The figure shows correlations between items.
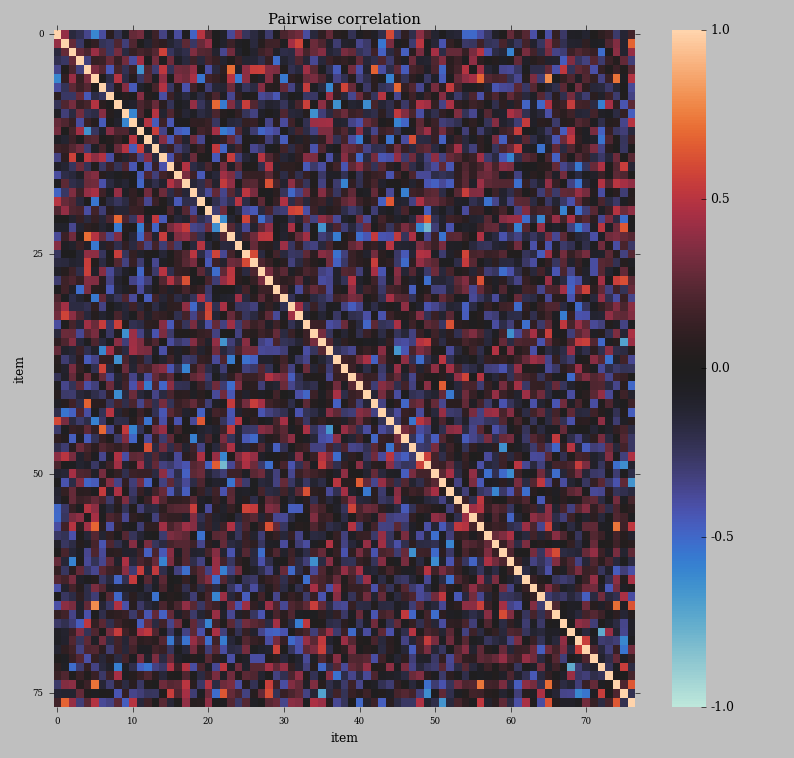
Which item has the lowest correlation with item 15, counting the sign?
69
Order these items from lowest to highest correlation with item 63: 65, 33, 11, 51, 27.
27, 11, 33, 51, 65
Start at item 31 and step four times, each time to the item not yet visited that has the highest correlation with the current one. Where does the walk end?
76
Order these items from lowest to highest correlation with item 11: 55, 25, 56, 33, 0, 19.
56, 33, 25, 55, 19, 0
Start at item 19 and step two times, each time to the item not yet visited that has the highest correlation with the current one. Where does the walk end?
0
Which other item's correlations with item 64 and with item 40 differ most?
21
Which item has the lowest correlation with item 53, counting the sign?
64
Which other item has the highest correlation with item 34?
65
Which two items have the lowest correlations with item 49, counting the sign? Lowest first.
22, 75
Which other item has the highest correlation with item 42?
4
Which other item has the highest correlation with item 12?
47
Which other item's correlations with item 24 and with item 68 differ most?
72
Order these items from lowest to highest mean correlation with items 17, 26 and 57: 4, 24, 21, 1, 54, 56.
1, 24, 21, 56, 4, 54
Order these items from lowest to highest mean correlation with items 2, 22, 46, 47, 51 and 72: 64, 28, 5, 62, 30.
5, 62, 30, 28, 64
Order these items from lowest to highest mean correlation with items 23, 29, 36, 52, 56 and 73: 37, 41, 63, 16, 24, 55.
37, 41, 63, 24, 55, 16
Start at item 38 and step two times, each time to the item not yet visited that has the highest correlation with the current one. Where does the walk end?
45
